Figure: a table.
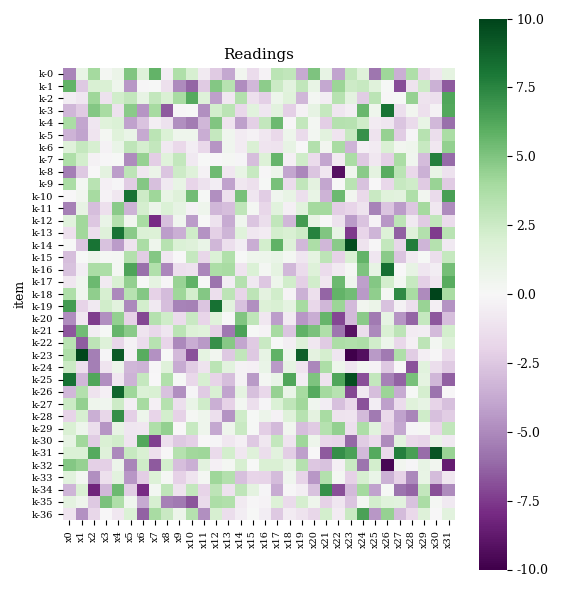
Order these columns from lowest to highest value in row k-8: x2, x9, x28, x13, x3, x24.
x28, x13, x2, x3, x9, x24
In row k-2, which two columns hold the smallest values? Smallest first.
x12, x19
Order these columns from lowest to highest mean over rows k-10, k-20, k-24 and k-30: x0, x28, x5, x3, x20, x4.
x28, x20, x3, x0, x5, x4
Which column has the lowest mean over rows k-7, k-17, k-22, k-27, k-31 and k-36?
x21
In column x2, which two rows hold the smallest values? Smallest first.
k-34, k-20
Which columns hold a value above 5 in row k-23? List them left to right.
x1, x4, x6, x17, x19
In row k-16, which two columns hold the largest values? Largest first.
x26, x5
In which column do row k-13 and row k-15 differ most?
x23
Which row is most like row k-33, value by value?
k-24
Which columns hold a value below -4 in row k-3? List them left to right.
x6, x8, x11
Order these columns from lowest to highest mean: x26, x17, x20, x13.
x13, x26, x20, x17
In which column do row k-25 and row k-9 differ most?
x27
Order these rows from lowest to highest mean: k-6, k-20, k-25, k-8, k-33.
k-20, k-33, k-8, k-25, k-6
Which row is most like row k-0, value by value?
k-15
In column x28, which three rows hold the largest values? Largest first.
k-14, k-31, k-25
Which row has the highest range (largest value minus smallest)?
k-23
